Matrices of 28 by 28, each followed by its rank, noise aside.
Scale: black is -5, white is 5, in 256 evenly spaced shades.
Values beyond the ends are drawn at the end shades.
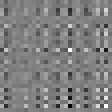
one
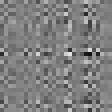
two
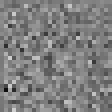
six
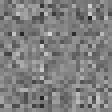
four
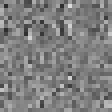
six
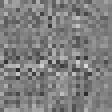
three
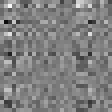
three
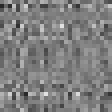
three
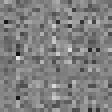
six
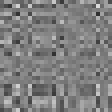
two
